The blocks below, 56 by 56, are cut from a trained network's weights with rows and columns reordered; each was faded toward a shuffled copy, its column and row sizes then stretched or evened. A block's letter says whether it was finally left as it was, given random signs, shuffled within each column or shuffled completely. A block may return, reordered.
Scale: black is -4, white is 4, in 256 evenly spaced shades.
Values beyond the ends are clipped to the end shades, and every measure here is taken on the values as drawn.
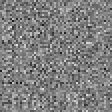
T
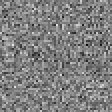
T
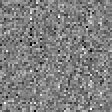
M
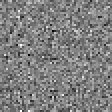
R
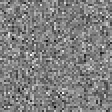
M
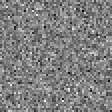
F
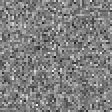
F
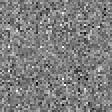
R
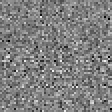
T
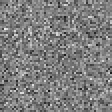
R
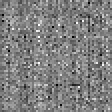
T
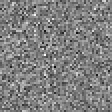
M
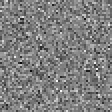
M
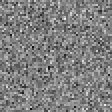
F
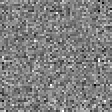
R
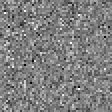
M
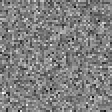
F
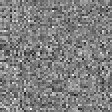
T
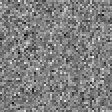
M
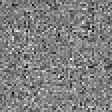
R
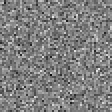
F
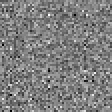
R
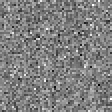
F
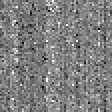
M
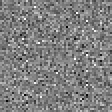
M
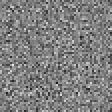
T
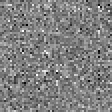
R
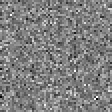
M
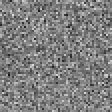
F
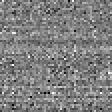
T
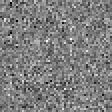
R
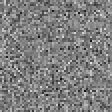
R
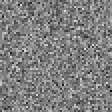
F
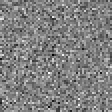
R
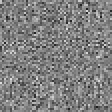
T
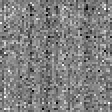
T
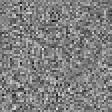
T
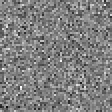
M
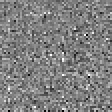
R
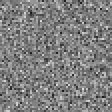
F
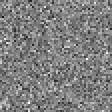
F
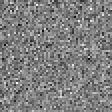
F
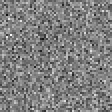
F
